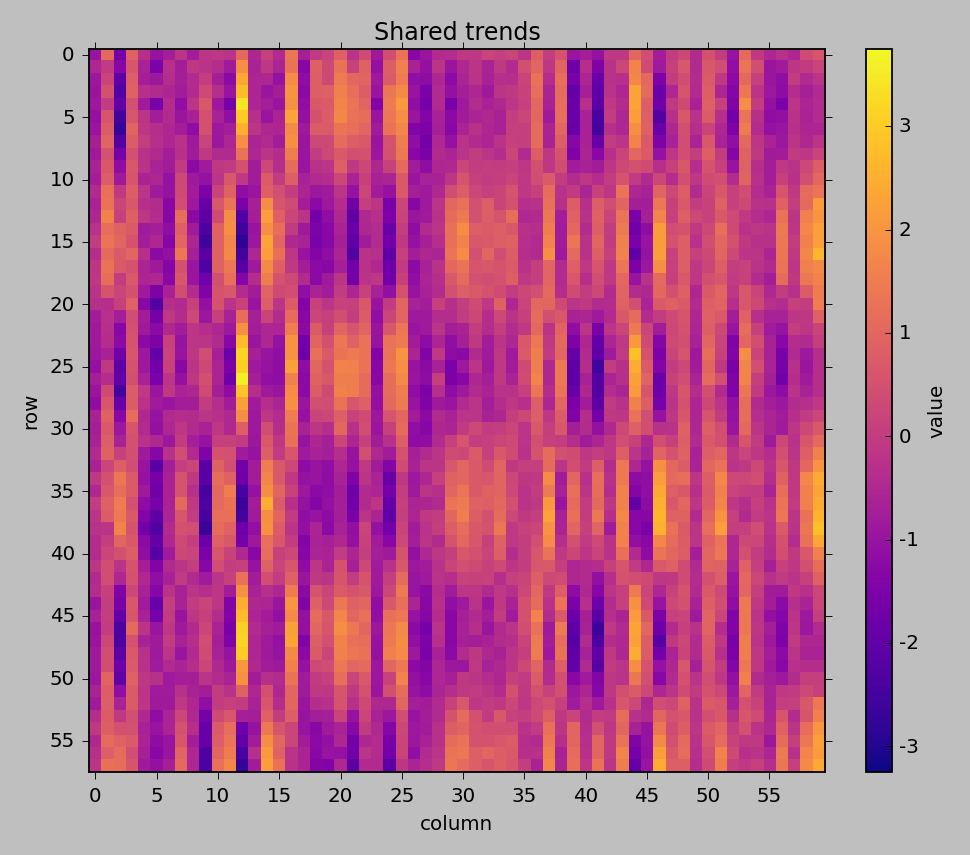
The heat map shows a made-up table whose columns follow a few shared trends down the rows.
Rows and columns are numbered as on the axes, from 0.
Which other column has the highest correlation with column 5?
4
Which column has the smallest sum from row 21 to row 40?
5
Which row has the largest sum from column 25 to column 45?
37
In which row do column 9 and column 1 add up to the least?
38
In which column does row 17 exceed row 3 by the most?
46
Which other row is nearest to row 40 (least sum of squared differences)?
19
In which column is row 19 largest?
59
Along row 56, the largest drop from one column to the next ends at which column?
12
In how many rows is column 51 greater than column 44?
29
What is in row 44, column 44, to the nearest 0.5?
2
